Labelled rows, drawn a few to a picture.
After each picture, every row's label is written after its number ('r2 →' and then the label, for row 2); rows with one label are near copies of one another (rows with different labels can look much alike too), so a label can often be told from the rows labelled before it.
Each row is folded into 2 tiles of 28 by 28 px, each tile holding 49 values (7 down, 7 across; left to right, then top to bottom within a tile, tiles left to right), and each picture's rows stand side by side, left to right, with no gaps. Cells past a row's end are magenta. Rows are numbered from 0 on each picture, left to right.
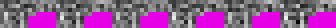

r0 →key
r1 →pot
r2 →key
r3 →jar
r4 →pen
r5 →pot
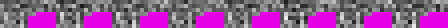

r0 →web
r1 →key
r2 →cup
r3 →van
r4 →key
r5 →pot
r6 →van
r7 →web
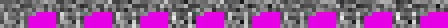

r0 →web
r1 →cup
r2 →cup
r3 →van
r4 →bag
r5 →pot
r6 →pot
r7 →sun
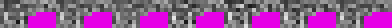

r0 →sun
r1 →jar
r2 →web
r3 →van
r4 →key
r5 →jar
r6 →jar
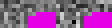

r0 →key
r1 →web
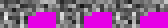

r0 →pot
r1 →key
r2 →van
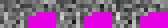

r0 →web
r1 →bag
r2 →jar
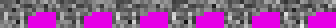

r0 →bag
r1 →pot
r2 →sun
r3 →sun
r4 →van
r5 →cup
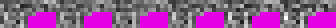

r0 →web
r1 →pot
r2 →pen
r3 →jar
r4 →pot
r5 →jar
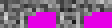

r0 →jar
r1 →pen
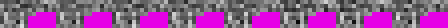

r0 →web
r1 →sun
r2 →cup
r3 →cup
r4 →van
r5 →pen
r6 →pen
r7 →bag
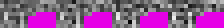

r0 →pot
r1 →bag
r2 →jar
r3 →pot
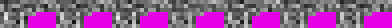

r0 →jar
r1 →web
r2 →van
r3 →pen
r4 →van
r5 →key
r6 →key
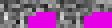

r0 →jar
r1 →pot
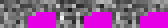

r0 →web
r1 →pot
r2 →pot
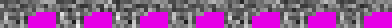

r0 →pot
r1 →cup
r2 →jar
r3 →pen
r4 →van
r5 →pot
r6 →key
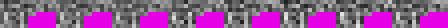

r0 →key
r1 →web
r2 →pot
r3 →van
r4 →pen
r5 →key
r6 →cup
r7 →pot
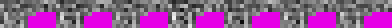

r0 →web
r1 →pot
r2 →bag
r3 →key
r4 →pen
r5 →bag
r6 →cup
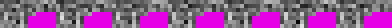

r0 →bag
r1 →jar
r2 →pot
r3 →web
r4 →pot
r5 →web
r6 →key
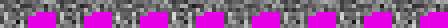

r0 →web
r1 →key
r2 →van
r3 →key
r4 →cup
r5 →pen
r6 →sun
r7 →web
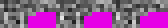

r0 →pen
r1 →pot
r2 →jar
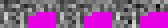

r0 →key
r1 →key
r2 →bag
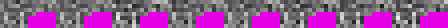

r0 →van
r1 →van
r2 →pot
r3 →pen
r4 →web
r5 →web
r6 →sun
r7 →van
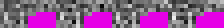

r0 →sun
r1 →bag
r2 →van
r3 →pot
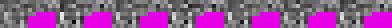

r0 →cup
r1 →sun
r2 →sun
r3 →web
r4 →sun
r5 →van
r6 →sun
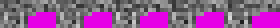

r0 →bag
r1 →web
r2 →jar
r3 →pen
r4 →sun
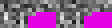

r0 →jar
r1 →van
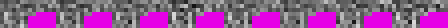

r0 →cup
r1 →key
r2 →bag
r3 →key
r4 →van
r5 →pen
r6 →web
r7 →jar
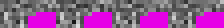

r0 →cup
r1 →web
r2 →van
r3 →van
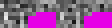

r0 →pot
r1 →bag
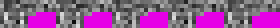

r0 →sun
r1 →web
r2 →jar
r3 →bag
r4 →sun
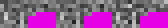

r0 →jar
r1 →bag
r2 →van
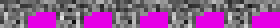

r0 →web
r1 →bag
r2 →pen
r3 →web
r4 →key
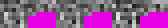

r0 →cup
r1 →bag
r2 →pot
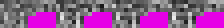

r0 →web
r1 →jar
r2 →pot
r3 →pot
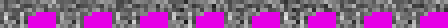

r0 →van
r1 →web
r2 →sun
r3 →bag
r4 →jar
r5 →jar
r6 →van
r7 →web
